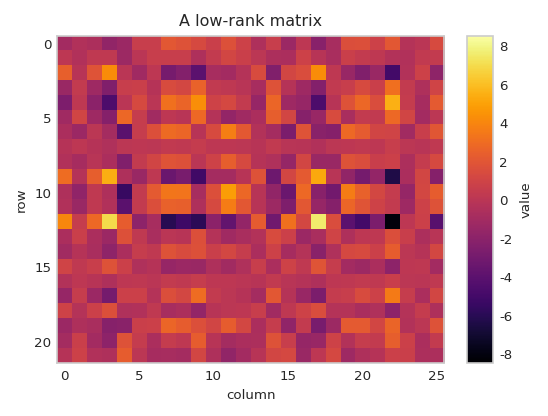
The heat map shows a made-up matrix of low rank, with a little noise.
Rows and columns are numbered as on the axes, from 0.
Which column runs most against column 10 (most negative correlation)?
15
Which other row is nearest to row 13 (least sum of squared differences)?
20
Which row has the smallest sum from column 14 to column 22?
12
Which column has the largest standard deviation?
22
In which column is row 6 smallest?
4
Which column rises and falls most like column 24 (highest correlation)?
16
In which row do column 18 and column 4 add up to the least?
10
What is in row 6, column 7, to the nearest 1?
3
